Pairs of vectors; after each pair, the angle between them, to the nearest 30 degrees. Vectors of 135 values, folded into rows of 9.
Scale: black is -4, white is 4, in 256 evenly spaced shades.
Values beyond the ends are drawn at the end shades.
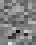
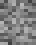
90 degrees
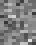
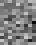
120 degrees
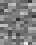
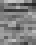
120 degrees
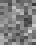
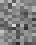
90 degrees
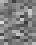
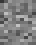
120 degrees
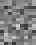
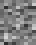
30 degrees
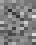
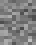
120 degrees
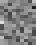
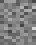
120 degrees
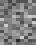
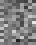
30 degrees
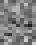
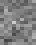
120 degrees
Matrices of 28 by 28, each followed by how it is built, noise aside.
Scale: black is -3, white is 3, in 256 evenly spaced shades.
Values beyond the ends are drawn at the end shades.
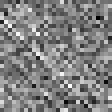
Toeplitz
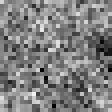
smooth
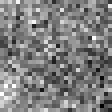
smooth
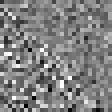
lower triangular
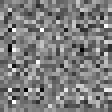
low rank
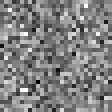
repeating rows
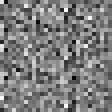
repeating rows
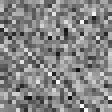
Toeplitz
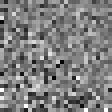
lower triangular
